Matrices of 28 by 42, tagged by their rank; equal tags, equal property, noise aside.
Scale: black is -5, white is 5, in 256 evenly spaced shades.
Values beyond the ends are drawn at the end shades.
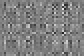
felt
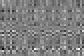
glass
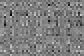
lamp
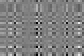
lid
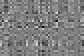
felt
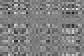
glass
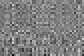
lamp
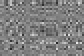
felt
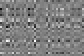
glass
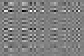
lid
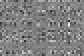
lamp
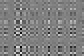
lid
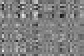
felt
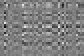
glass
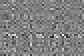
lamp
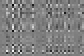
glass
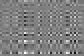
lid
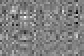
lamp
